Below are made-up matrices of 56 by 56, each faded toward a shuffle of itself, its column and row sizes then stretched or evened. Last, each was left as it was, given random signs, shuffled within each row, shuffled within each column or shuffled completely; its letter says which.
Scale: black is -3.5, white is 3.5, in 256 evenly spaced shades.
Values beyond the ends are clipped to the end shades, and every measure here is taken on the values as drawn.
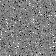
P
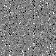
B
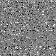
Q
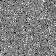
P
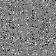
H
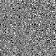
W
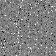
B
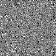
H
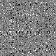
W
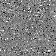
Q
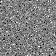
P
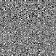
W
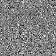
H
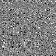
W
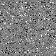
Q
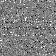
Q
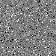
Q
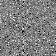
B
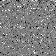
Q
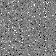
B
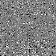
H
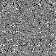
H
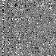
H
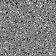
Q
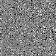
W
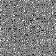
W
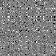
W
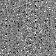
B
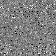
Q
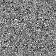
Q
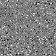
Q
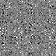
W
